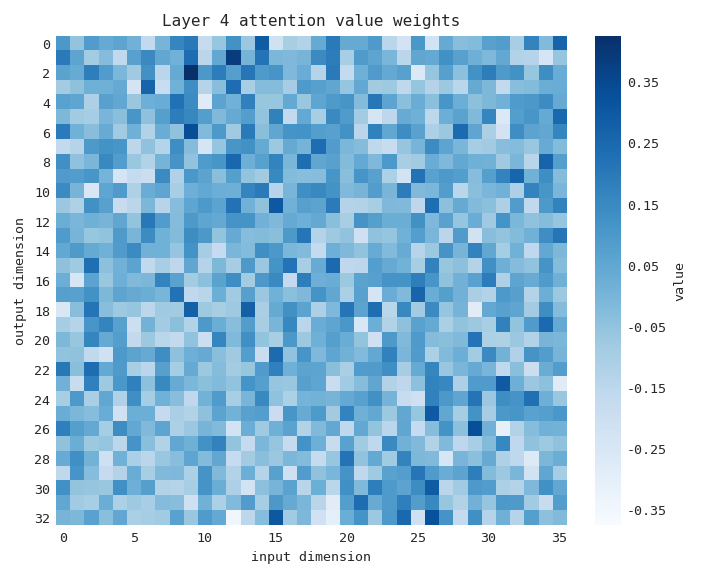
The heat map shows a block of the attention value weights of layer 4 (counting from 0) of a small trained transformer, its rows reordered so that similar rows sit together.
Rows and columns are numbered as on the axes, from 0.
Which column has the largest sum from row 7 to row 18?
34
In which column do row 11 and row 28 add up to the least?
33
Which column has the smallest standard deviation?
11
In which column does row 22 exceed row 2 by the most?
25
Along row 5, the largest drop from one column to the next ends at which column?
31
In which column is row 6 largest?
9
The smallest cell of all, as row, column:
32, 12
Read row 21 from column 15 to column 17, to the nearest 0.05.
0.25 -0.05 0.1
